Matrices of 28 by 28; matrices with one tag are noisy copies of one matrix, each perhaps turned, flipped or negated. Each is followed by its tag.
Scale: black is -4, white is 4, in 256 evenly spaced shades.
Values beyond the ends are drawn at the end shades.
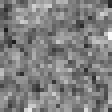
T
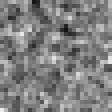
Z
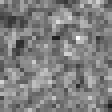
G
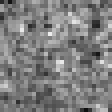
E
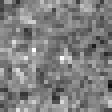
E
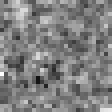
G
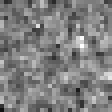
Z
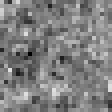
E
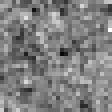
E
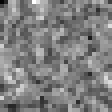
T
